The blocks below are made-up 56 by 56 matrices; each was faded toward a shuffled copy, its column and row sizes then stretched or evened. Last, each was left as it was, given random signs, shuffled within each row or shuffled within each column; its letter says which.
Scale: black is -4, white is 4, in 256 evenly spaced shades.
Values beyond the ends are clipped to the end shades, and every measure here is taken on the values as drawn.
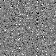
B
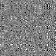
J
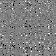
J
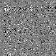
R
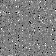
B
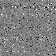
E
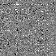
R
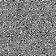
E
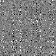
R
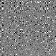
J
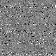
E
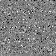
E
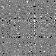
J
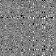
J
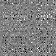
J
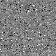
E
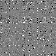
R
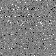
E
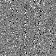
B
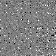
R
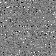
E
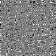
R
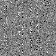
B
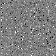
B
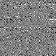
J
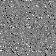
E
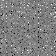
B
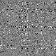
R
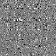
J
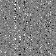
B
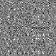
J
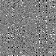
J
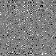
J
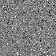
B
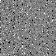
B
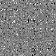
R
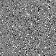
B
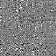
J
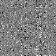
R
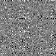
J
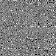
R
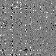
J
